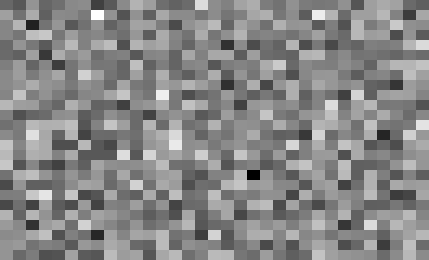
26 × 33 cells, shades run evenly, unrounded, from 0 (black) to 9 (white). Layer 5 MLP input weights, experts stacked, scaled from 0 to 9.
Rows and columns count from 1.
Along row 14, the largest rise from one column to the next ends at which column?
25
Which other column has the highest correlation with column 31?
11
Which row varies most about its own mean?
14
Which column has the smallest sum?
5
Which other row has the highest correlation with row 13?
20
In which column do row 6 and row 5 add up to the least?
4
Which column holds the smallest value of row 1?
8
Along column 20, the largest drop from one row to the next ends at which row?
18
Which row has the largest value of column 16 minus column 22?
1
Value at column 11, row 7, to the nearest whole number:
7
